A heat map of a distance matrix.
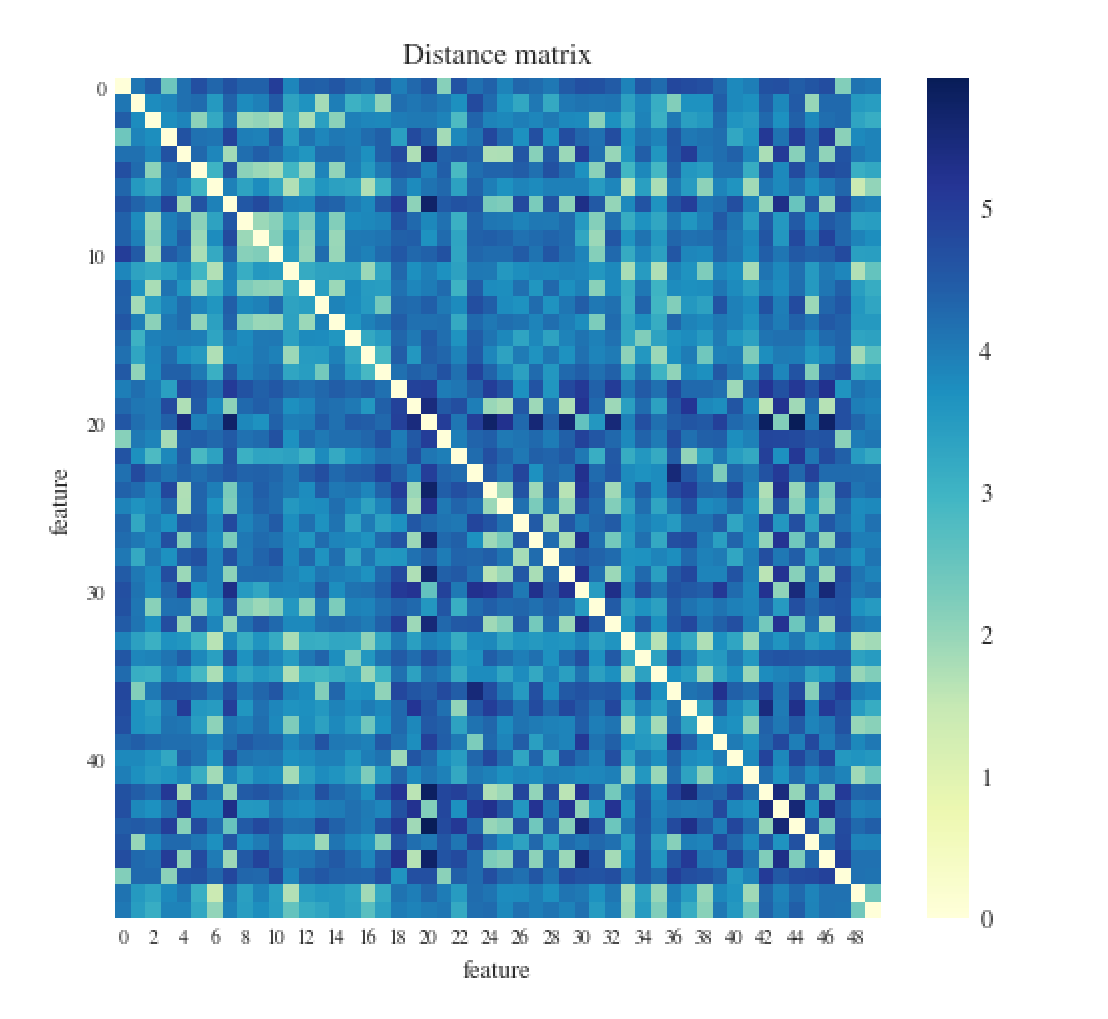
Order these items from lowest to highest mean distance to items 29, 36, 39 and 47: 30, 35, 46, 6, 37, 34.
35, 46, 6, 34, 37, 30
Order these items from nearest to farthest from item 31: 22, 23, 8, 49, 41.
8, 22, 49, 41, 23
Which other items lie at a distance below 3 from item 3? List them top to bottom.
0, 21, 47
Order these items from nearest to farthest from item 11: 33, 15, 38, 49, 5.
33, 38, 49, 5, 15
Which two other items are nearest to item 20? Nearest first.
43, 30
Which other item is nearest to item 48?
6
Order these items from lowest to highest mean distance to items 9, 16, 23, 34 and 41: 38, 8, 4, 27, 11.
11, 38, 8, 27, 4
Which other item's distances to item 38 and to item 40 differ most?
18
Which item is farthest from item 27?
20
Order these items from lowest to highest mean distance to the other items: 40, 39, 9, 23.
9, 40, 39, 23
